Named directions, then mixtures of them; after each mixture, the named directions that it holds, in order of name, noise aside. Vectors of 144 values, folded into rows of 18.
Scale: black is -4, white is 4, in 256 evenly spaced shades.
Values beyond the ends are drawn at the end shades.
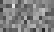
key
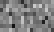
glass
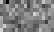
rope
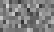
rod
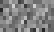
glass, key.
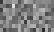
key.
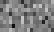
glass.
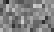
glass, rope.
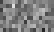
key.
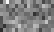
rope.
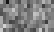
key, rope.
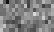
rope.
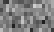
glass, rope.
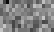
glass, rope.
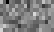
rope.
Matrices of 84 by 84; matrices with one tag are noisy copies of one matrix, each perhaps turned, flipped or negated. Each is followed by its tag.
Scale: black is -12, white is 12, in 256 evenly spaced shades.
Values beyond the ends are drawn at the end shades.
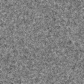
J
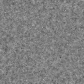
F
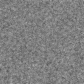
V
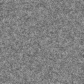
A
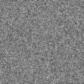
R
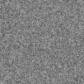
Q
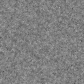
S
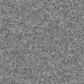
R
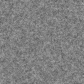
A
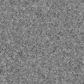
F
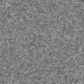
Q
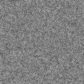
R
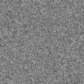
J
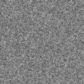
S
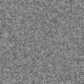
F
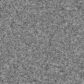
Q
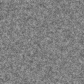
A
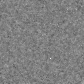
Q
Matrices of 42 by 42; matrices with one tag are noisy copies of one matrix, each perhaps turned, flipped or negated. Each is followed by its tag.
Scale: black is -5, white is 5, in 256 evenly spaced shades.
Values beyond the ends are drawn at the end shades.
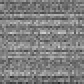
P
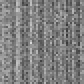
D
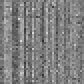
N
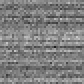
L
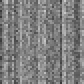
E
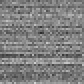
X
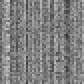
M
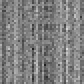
L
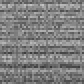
D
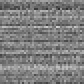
M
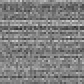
X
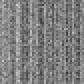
D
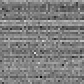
X
